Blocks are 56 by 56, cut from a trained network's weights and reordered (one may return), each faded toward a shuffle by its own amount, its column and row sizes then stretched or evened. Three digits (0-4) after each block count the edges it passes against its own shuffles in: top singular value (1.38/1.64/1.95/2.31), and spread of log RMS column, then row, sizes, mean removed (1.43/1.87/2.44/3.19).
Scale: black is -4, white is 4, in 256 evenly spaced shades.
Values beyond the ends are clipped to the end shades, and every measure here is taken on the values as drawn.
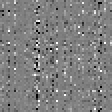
1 4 1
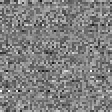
0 1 4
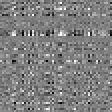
4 2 4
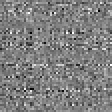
3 0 4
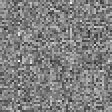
2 2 0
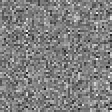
2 2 0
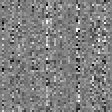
1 4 0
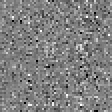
1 2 0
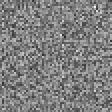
2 2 0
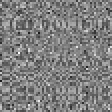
4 1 0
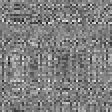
4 1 4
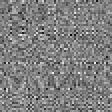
3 0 2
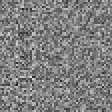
2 2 1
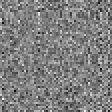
3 2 1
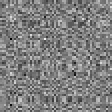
4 2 0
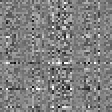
1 4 3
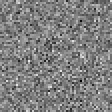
0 1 0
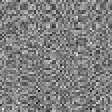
4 1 0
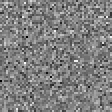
0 1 1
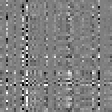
4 4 2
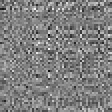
4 2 3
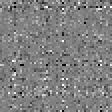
1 2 3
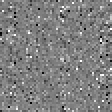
0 2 0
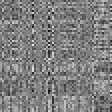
4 4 0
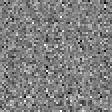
2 2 1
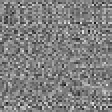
4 0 3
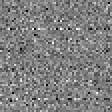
2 1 2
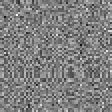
4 0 0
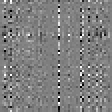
4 4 2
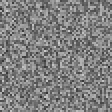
1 1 0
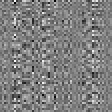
4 4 2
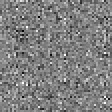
2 2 1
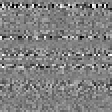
3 0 4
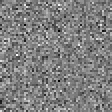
1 2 0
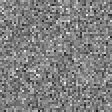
0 0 0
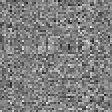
3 2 0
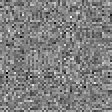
3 1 1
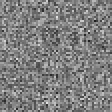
2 2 0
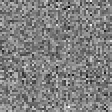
1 3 1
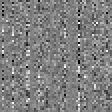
2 4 0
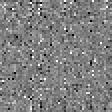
2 1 0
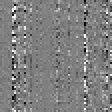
2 4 0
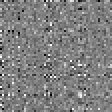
3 3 1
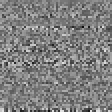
1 0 4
